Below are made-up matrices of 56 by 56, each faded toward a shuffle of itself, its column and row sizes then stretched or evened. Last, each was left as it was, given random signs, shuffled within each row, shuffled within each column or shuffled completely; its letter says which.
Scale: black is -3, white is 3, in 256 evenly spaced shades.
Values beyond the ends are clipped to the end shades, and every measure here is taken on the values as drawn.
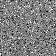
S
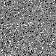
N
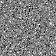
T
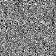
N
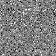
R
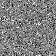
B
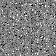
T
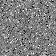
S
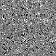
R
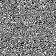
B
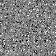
N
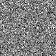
N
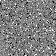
S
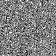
S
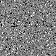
B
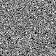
B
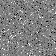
S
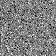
S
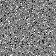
T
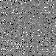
R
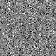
R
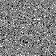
B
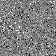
B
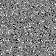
B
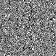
T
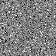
T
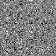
R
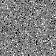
T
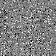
N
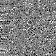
R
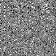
N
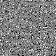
N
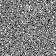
S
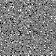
N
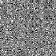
R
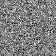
T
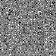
R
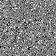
B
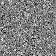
T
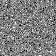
B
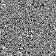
N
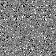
B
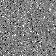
T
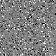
R
